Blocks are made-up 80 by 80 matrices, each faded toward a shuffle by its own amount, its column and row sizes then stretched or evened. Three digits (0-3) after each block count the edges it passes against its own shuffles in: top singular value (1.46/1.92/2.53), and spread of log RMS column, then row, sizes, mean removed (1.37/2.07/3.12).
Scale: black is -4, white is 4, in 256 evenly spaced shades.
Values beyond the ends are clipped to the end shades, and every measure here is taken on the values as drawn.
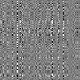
3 3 2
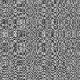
3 3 0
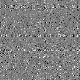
2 1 2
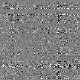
1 2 3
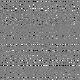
2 1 3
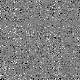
1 1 2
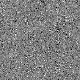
1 1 0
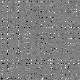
1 2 2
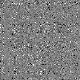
1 2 2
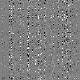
0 3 1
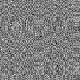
3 1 0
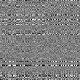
3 0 3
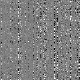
2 3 0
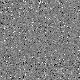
0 1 1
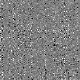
2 2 1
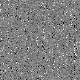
0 2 0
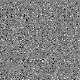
1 1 2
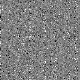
1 2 0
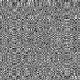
3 0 2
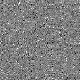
2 1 0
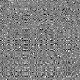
3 1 2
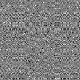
3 0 2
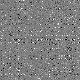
0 1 2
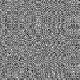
3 0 0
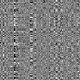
3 3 1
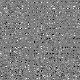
1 2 2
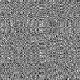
3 1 0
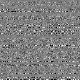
1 0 3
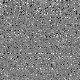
1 0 2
